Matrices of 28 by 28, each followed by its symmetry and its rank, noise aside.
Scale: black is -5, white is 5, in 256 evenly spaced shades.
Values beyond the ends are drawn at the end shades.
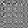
symmetric, rank two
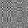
symmetric, rank one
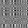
no symmetry, rank one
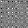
symmetric, rank one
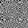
no symmetry, rank three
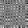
antisymmetric, rank two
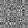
antisymmetric, rank two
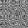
antisymmetric, rank two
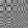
symmetric, rank one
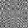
no symmetry, rank two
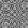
symmetric, rank two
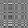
no symmetry, rank one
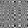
no symmetry, rank one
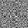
no symmetry, rank two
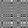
no symmetry, rank one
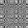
symmetric, rank one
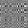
no symmetry, rank one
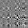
no symmetry, rank two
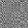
no symmetry, rank two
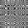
no symmetry, rank two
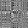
antisymmetric, rank two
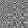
no symmetry, rank two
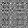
no symmetry, rank three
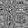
no symmetry, rank three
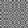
antisymmetric, rank two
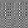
no symmetry, rank one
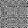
no symmetry, rank two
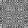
no symmetry, rank two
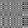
no symmetry, rank one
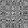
symmetric, rank two
